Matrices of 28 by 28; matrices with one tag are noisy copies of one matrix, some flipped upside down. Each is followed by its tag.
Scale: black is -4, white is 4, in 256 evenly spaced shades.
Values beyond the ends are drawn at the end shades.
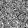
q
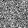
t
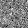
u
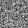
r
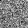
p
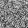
q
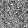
q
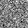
p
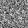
u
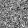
t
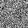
q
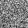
p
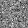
t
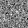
u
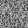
u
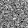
p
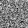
p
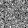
q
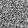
p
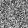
q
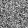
r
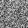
q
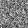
u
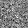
r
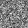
u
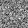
u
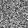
r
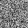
p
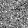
t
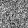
u
